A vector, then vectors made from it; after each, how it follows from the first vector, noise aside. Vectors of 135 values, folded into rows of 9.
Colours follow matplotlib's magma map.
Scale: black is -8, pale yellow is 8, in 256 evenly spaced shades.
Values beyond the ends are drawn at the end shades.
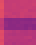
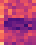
scaled up.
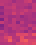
wrapped around, negated, partly zeroed.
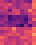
reversed, scaled up.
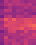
negated.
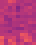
wrapped around, negated, partly zeroed.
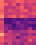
scaled up.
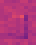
wrapped around, negated, partly zeroed.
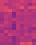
wrapped around, negated, partly zeroed.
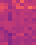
wrapped around, negated, partly zeroed.
